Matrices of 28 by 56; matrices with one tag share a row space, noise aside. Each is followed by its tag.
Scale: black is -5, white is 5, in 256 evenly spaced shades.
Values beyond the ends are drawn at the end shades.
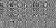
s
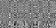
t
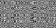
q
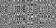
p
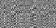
q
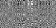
p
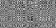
p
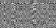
q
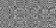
t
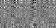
q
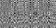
t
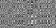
p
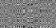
p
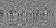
s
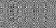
s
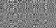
s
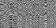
s
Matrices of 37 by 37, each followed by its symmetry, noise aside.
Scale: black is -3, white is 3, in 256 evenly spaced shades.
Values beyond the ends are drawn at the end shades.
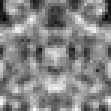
mirrored left to right.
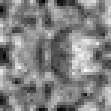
mirrored top to bottom.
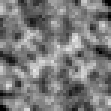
same after a half turn.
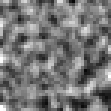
no symmetry.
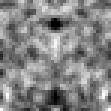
mirrored left to right.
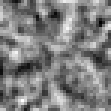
antisymmetric.
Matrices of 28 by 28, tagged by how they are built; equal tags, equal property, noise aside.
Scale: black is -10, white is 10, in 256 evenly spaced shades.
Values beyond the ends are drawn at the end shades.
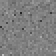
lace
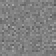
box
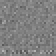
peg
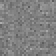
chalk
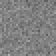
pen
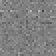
peg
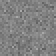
pen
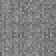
chalk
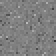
lace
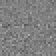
peg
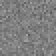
pen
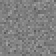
pen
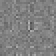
box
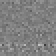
peg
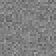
chalk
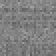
chalk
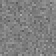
pen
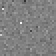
lace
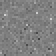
lace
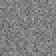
pen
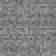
chalk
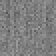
chalk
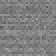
chalk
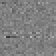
peg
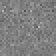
peg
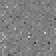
lace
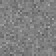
pen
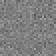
box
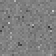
lace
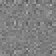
box
